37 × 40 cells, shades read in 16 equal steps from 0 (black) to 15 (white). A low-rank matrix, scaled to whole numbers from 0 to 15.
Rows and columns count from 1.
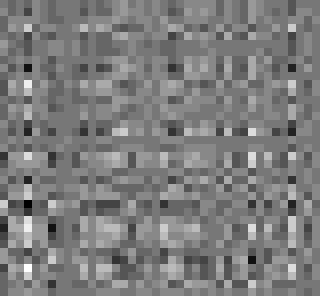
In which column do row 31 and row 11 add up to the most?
4
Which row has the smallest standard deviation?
18
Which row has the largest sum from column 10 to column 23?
29
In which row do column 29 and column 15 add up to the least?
33
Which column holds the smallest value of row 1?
37
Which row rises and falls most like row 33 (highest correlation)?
22
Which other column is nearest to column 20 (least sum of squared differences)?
27
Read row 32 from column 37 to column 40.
5 7 9 7
